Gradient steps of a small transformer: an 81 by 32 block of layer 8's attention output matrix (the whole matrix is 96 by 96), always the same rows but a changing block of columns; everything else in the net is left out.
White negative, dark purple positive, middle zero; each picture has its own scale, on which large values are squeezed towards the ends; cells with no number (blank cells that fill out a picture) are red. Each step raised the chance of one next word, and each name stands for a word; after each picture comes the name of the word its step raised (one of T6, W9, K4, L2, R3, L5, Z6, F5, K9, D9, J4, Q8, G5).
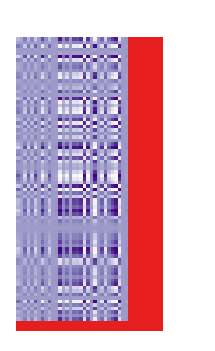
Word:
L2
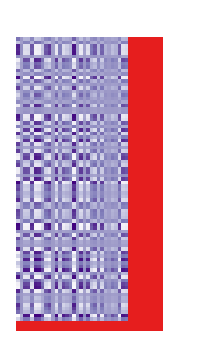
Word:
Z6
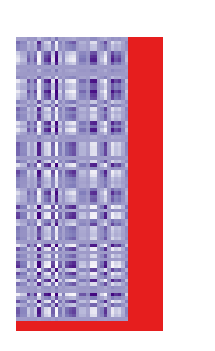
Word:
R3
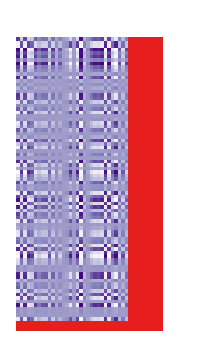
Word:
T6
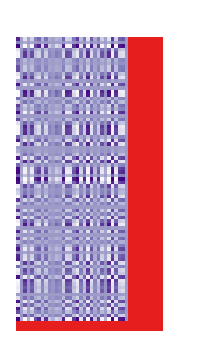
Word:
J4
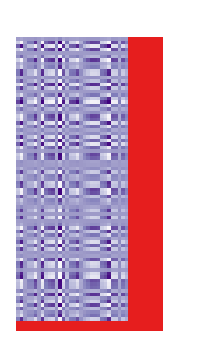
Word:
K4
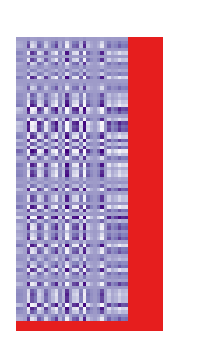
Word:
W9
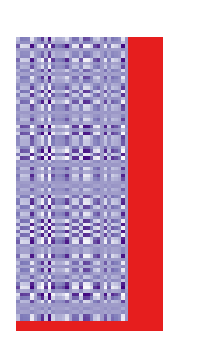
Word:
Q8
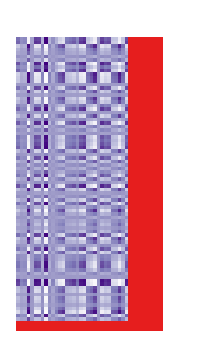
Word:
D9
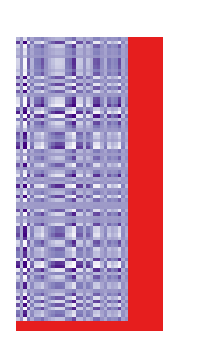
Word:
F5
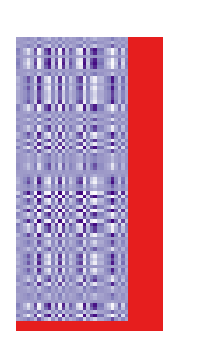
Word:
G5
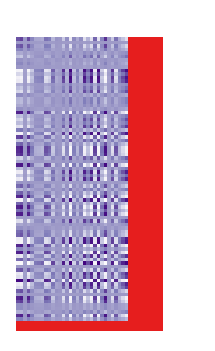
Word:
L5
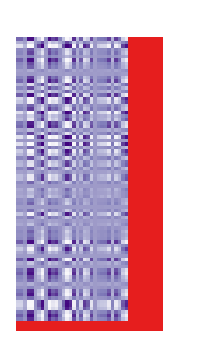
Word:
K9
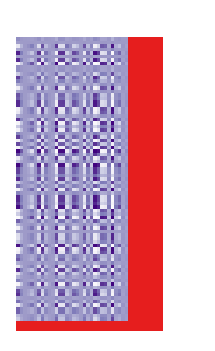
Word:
W9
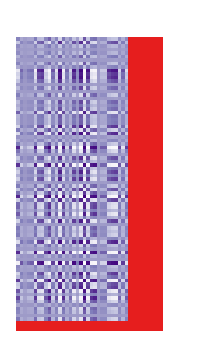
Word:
L5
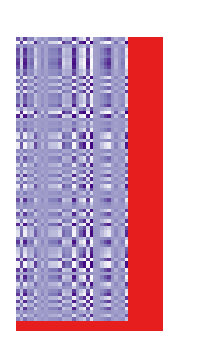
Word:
F5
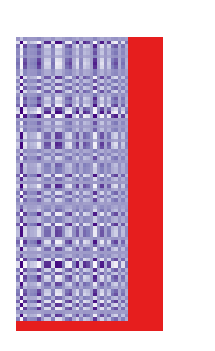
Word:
F5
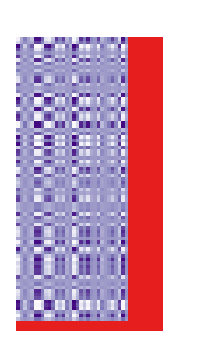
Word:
K9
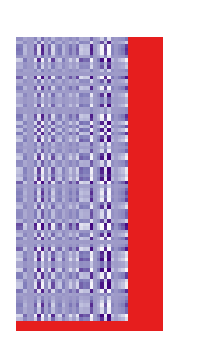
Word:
Z6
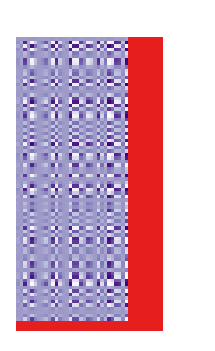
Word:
K4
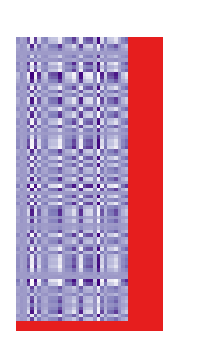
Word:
D9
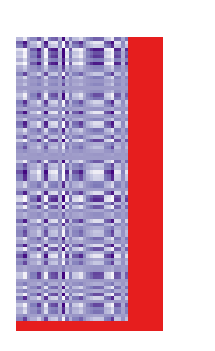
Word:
T6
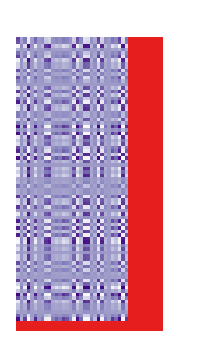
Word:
Q8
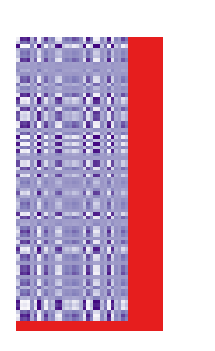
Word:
K9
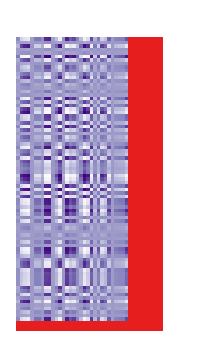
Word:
L2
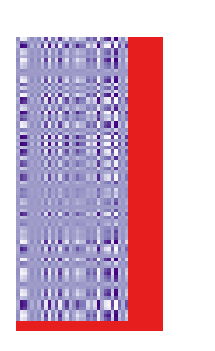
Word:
K9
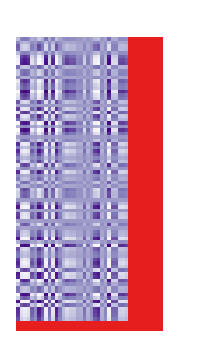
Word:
R3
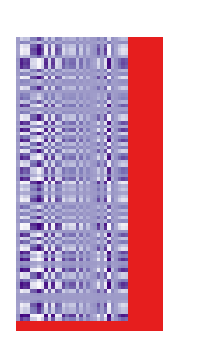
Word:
Z6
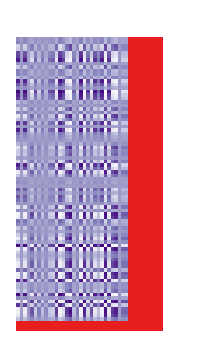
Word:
R3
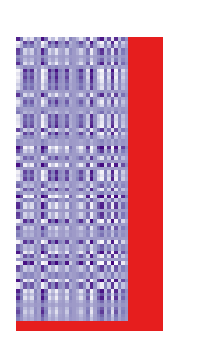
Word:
L5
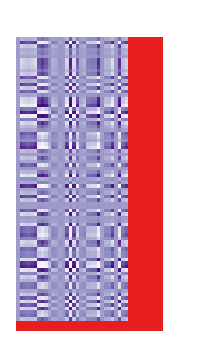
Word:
F5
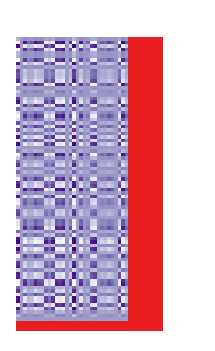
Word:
K4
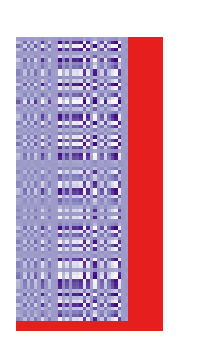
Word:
K4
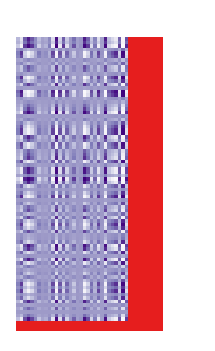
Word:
J4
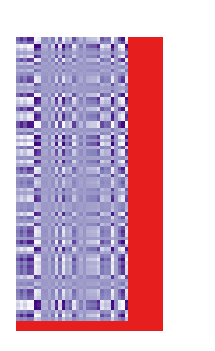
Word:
K9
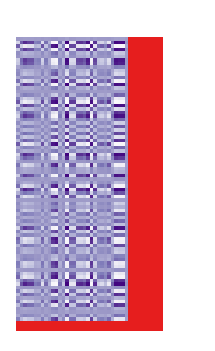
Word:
K4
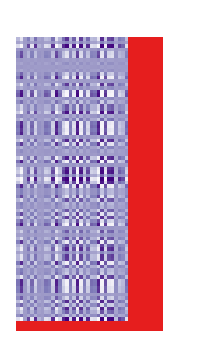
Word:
J4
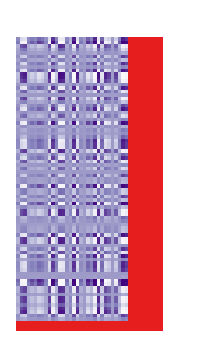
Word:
D9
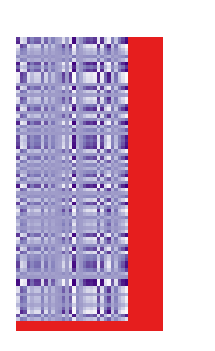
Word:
D9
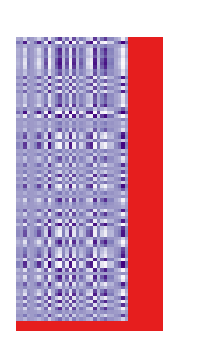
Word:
F5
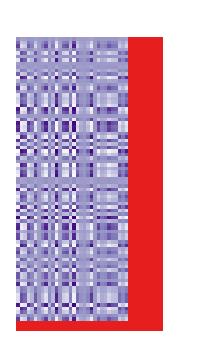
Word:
W9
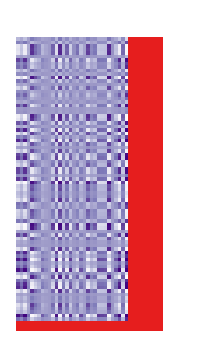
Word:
Z6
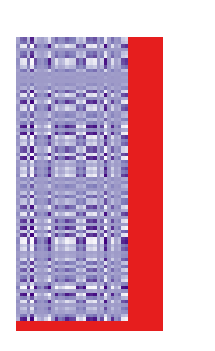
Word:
Q8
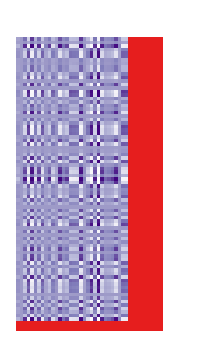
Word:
J4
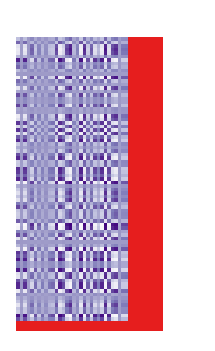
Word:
Z6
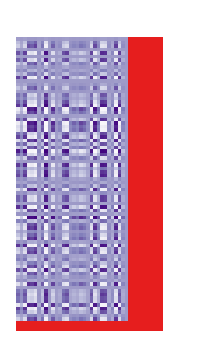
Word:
W9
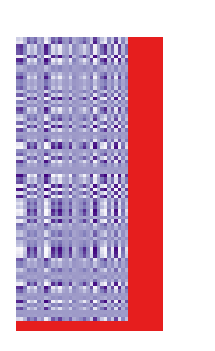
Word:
L2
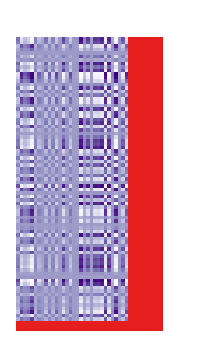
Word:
D9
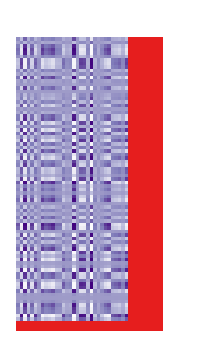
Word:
Z6
